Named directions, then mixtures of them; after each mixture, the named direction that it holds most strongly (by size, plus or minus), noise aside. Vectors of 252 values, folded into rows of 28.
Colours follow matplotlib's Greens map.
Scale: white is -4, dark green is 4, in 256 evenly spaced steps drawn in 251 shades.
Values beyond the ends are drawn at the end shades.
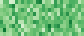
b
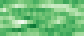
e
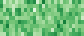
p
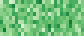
b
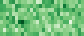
b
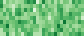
p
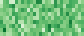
b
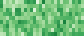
p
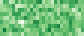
b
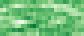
e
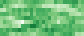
e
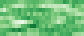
e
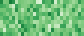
b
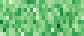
p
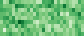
b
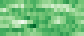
e
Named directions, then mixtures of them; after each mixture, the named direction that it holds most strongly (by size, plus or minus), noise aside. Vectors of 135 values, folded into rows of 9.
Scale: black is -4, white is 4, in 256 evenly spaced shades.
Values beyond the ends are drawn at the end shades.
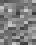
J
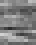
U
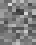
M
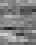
U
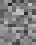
M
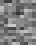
J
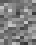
J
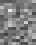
J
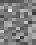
J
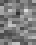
J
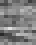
U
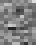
J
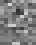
M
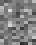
J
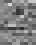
M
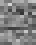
M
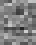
M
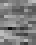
U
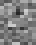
J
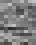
U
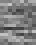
U
